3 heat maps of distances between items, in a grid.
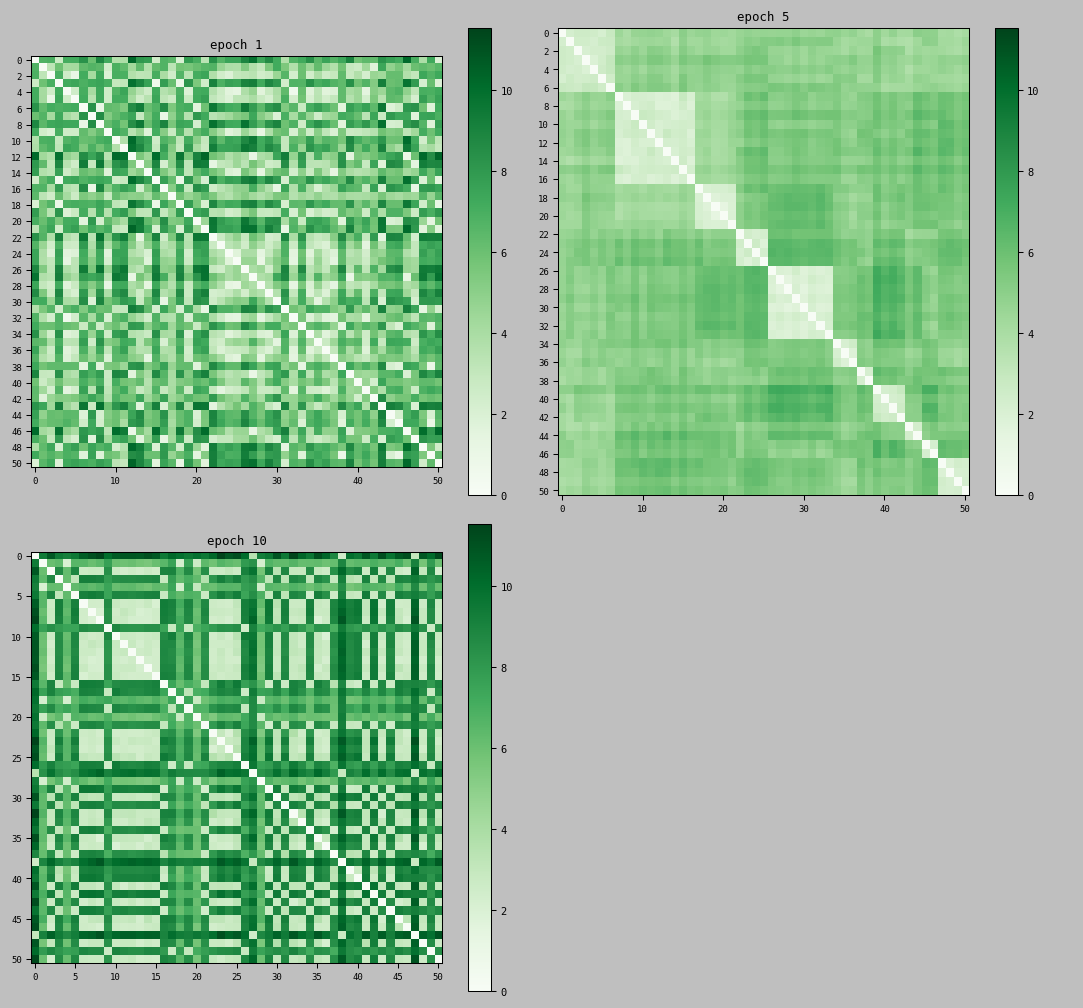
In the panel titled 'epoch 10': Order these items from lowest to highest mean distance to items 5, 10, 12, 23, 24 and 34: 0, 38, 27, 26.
26, 27, 38, 0
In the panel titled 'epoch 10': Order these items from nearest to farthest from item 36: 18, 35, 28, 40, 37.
35, 28, 18, 37, 40
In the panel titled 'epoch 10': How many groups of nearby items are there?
5
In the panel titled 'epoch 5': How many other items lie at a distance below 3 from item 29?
7
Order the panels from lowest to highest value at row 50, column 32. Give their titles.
epoch 10, epoch 5, epoch 1
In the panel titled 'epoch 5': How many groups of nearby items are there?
11
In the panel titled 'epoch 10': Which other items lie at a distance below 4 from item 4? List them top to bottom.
1, 18, 20, 28
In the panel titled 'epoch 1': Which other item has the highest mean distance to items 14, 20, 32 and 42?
43
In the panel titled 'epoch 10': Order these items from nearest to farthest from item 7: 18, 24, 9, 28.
24, 28, 18, 9
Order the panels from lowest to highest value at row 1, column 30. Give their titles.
epoch 5, epoch 10, epoch 1
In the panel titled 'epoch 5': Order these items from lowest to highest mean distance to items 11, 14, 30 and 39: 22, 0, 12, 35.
12, 0, 35, 22
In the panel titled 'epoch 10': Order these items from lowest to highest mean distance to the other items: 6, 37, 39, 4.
6, 4, 37, 39
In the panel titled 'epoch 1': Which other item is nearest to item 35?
30
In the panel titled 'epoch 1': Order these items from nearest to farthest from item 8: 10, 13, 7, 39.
10, 39, 7, 13
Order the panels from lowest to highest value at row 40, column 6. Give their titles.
epoch 5, epoch 1, epoch 10
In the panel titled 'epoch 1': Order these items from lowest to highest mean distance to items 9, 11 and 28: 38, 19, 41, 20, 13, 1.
1, 41, 19, 38, 20, 13
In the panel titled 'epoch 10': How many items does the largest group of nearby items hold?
25
